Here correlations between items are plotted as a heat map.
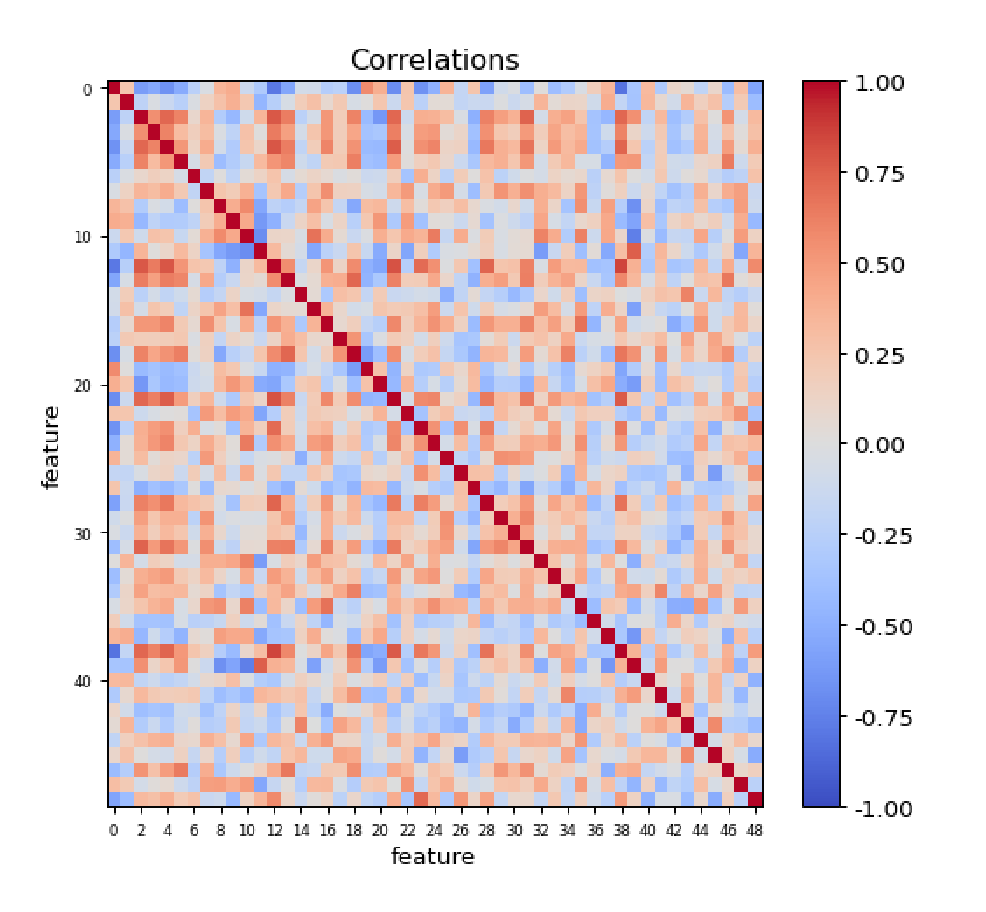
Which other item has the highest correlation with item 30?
25
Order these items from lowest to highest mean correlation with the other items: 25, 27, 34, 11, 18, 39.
27, 11, 39, 25, 34, 18
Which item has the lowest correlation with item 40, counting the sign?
48
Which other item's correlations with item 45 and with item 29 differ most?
43
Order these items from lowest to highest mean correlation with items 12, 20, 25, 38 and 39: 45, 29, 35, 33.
45, 35, 33, 29
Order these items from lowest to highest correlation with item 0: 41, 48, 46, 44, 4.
4, 48, 46, 41, 44
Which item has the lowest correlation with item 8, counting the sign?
39
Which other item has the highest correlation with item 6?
23
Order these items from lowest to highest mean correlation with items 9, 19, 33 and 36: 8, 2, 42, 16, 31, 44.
2, 31, 16, 44, 42, 8
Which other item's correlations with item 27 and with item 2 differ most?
31
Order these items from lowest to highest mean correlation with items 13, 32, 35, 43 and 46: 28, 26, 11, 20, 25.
11, 26, 20, 25, 28
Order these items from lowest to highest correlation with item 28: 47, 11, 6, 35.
47, 11, 6, 35
